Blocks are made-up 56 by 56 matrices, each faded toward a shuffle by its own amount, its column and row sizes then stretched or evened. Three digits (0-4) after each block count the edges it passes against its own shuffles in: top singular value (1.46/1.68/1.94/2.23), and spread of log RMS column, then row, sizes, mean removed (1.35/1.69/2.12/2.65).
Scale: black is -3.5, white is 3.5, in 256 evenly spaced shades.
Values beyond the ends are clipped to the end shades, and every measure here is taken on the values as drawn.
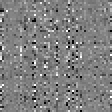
3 4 3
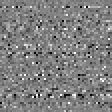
2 0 4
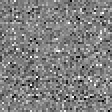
1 1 2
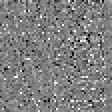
2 2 1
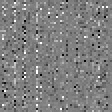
0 4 0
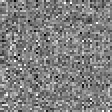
3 2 0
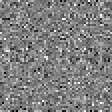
3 0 2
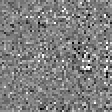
1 3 2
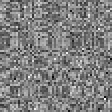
4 0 0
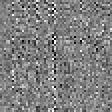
4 4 1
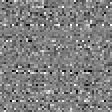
2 1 4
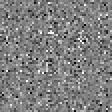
0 2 1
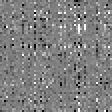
3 4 2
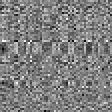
4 1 3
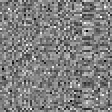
4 1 1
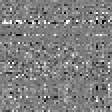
2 2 4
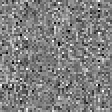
0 3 0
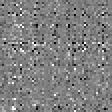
3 3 3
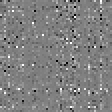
0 4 2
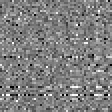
3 0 4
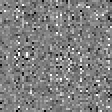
2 3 1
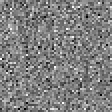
0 1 1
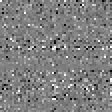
1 1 4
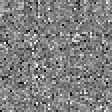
2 1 2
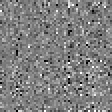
1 3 2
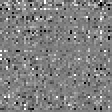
0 3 4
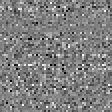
1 1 4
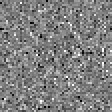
1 0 1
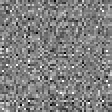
4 2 1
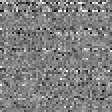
3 0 4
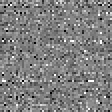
1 0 3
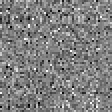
3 2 1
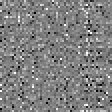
3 2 0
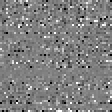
0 1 4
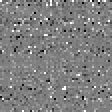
0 1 3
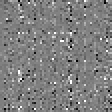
1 4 2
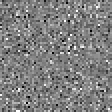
1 2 2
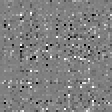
0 3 3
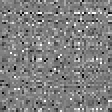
4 1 2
